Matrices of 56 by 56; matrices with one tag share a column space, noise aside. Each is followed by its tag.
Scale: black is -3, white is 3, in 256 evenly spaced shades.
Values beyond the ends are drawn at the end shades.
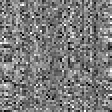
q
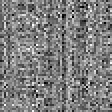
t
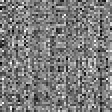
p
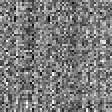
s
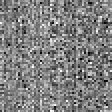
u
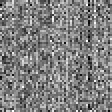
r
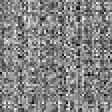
s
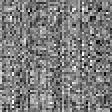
s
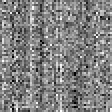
s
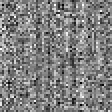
t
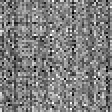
p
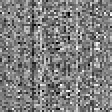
q
